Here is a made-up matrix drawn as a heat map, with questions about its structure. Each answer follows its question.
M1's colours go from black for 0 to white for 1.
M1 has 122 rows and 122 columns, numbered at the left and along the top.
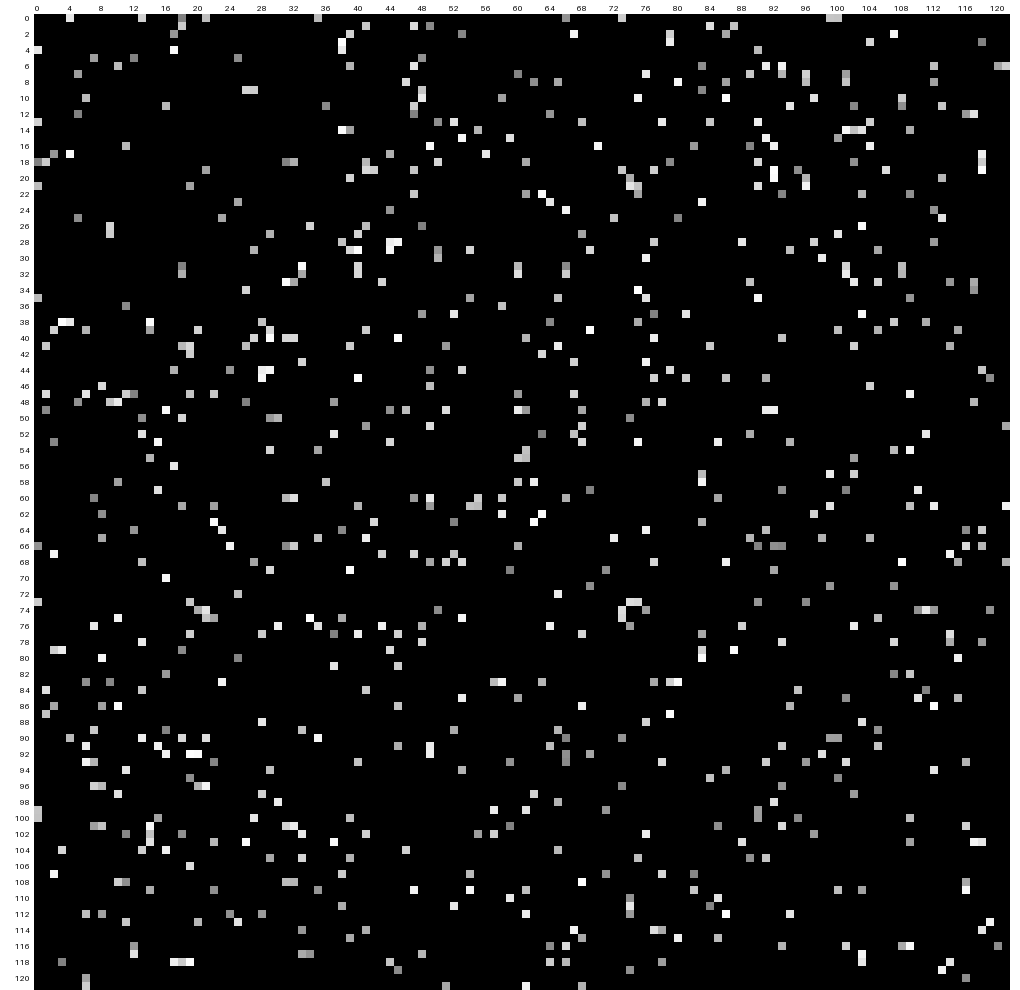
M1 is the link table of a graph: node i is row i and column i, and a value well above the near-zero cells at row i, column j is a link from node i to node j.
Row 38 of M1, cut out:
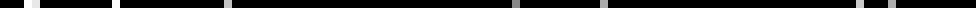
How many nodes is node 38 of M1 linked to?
8
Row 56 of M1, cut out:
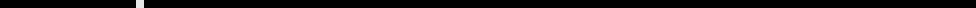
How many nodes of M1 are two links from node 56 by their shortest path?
4
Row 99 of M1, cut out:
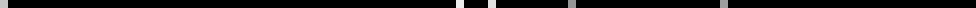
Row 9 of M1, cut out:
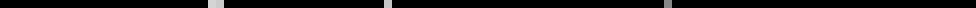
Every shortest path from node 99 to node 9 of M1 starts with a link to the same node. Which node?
node 57
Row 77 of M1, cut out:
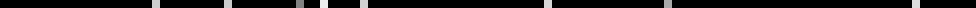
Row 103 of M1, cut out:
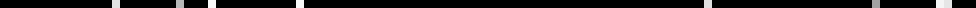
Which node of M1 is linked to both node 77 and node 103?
node 37
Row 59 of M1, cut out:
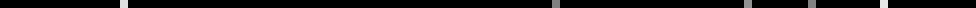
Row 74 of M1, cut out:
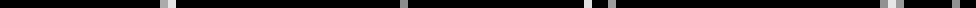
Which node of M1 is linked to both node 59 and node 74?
node 110
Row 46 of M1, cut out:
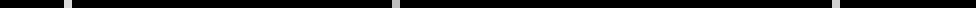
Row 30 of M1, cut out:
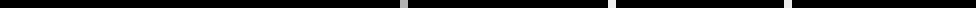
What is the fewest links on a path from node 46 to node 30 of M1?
4
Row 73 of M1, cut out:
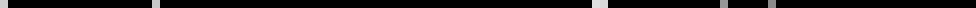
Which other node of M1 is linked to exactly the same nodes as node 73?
node 21
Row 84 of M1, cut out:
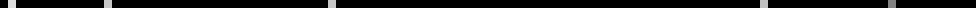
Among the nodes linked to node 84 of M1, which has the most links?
node 41
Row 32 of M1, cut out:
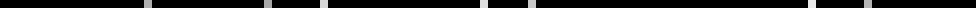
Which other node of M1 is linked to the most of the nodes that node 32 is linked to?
node 31
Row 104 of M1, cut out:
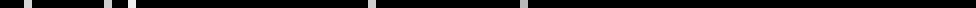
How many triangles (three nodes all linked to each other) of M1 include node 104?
0
